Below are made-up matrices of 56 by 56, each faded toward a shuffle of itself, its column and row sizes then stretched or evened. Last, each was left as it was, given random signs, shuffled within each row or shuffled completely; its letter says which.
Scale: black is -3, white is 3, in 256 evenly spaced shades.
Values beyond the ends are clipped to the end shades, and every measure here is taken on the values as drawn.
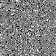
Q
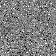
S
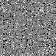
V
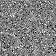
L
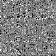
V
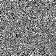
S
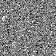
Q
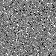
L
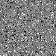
V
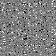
V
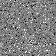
S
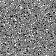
L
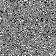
S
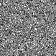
L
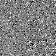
Q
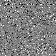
S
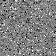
L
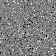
L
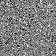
L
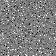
L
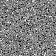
L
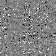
Q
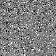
V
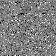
S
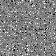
Q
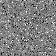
L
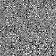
V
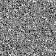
Q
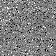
S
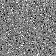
L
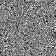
V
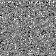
Q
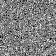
L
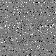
S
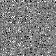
V
